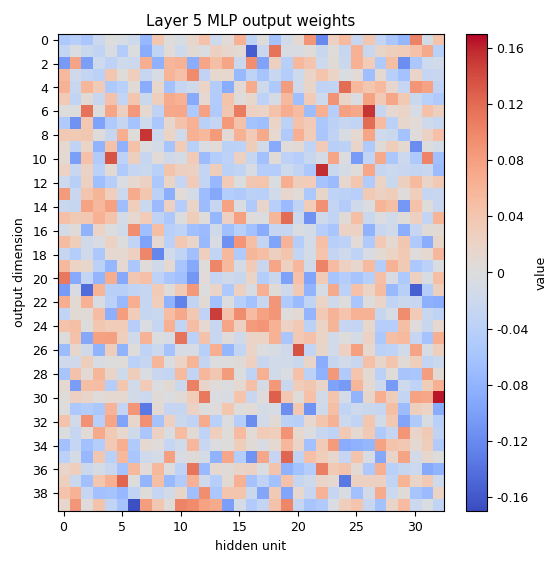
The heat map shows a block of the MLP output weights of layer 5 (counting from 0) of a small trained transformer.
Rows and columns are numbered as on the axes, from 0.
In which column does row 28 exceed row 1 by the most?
16
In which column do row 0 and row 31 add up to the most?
30
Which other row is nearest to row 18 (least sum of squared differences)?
12
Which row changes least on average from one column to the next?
27
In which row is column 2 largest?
6
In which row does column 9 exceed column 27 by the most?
35
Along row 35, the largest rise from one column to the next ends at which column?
17
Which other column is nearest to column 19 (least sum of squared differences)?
29
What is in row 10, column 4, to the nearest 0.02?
0.14
